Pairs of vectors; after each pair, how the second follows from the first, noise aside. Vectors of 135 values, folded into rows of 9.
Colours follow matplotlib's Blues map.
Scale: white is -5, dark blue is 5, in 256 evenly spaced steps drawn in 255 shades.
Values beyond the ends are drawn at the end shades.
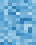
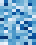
wrapped around, scaled up.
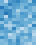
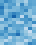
reversed, negated.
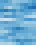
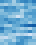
reversed, negated.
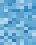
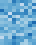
reversed, negated.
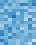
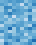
sign-scrambled.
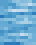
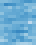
wrapped around, shrunk.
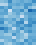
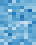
sign-scrambled.
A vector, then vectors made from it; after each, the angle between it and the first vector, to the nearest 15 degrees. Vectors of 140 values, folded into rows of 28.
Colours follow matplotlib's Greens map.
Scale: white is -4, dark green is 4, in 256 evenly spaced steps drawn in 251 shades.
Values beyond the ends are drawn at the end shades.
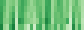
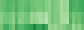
120 degrees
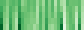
60 degrees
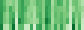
15 degrees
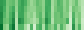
15 degrees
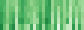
30 degrees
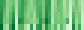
15 degrees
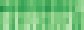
45 degrees
